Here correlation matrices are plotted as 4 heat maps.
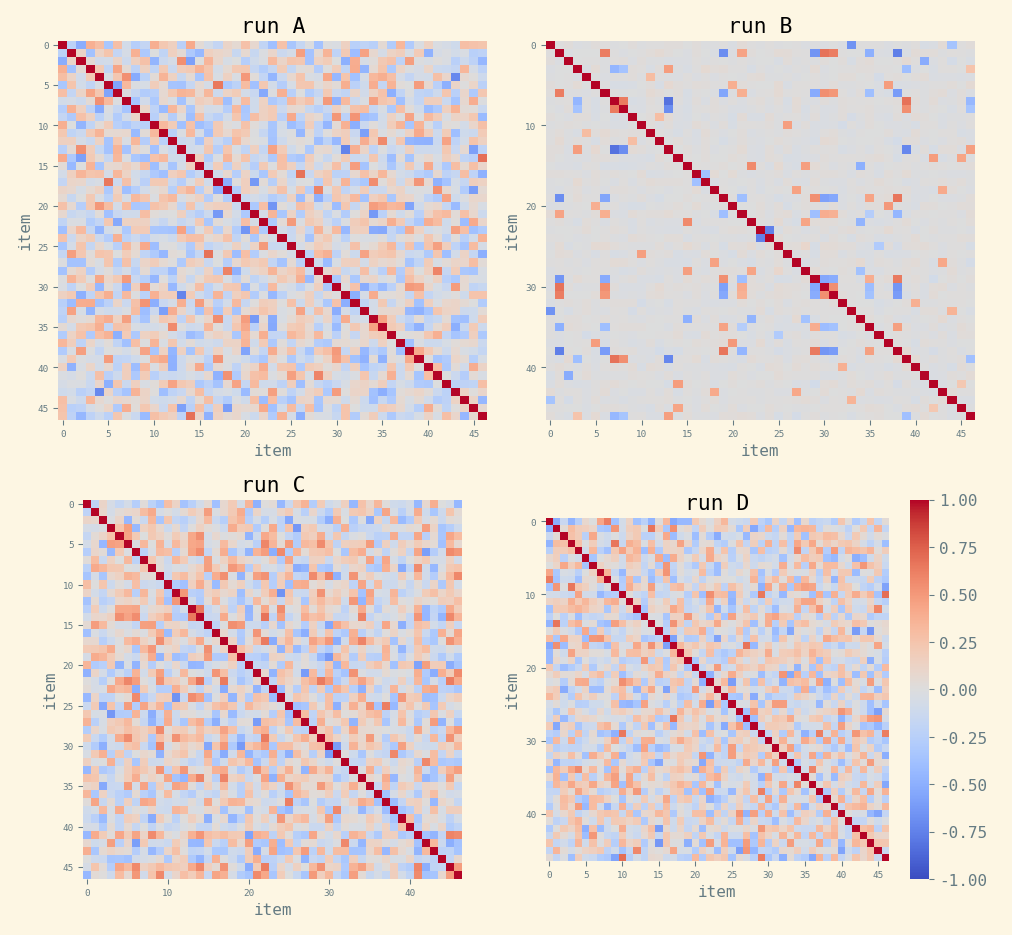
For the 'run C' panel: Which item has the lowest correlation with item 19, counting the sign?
30
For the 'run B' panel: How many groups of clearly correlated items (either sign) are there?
15
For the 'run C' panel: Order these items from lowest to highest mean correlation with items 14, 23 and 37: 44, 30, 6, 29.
44, 30, 6, 29
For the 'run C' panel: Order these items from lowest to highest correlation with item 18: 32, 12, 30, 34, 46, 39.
39, 30, 12, 46, 34, 32
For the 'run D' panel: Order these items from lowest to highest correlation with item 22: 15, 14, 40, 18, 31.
40, 15, 31, 14, 18
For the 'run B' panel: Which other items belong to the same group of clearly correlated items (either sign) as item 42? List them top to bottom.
14, 45
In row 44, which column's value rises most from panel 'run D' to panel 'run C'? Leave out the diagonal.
21
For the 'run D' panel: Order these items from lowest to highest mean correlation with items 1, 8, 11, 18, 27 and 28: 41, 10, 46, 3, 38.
46, 10, 41, 38, 3
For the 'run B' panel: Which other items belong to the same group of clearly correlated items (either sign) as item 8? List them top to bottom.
3, 7, 13, 39, 46
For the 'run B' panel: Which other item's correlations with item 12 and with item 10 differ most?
26
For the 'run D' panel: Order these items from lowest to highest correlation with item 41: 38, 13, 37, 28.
13, 38, 37, 28
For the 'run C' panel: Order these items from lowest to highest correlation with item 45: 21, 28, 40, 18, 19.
40, 19, 18, 21, 28
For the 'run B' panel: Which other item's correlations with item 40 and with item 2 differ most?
41
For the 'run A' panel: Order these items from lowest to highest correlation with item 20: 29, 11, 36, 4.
29, 11, 36, 4
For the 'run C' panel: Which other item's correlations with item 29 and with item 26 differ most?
5
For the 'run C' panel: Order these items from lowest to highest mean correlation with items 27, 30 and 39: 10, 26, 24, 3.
3, 10, 26, 24
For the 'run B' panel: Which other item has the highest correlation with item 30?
1
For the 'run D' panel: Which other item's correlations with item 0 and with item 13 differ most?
19
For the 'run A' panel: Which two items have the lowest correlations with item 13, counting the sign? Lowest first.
31, 45
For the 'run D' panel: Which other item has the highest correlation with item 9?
3
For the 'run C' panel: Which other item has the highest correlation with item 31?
38
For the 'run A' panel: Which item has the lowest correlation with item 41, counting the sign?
17
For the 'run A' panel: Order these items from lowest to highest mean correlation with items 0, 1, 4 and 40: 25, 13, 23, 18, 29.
23, 13, 25, 18, 29
